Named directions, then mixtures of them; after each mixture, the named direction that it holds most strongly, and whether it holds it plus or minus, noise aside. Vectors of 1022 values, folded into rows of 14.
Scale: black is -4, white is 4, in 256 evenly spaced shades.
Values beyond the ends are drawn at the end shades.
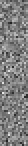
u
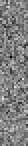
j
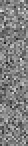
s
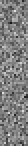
u, plus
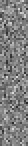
s, plus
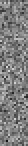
u, plus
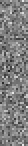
u, minus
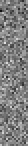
s, minus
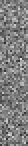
s, plus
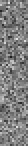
j, plus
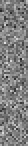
s, minus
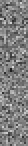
u, minus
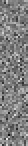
u, minus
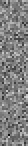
u, minus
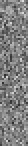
s, plus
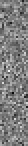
u, plus
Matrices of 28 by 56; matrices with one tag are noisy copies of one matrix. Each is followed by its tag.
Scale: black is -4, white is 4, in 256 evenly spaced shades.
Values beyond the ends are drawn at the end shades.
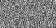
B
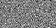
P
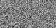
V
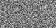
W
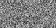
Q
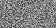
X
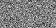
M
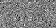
M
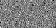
B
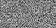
P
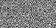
P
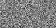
V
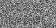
Q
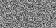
M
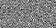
P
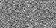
X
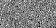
B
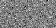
V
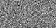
W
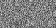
B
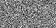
W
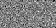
M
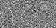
X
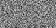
W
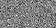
P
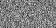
B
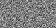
M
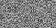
P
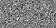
X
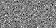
W
